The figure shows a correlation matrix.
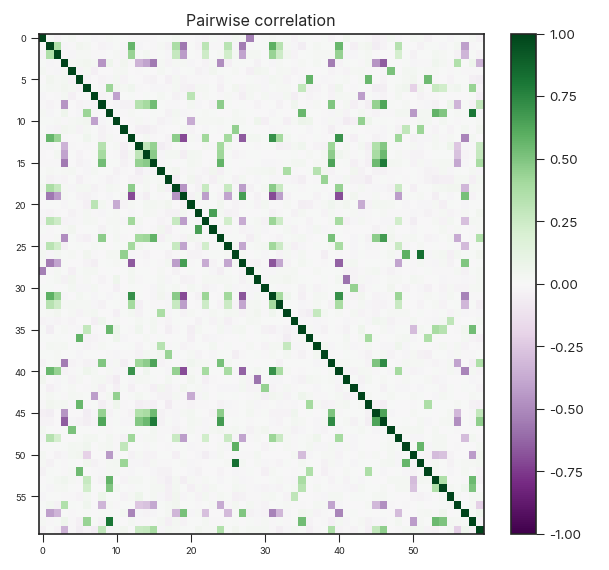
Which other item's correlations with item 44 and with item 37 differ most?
5
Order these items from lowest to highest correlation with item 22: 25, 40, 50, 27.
27, 50, 25, 40
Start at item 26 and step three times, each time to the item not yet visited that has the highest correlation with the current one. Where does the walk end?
11
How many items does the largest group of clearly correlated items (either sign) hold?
13
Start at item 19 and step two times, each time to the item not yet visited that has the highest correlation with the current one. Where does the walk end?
57
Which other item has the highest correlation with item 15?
46
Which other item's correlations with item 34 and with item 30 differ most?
42
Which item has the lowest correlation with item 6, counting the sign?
50
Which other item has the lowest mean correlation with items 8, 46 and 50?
3
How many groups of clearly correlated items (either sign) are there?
14
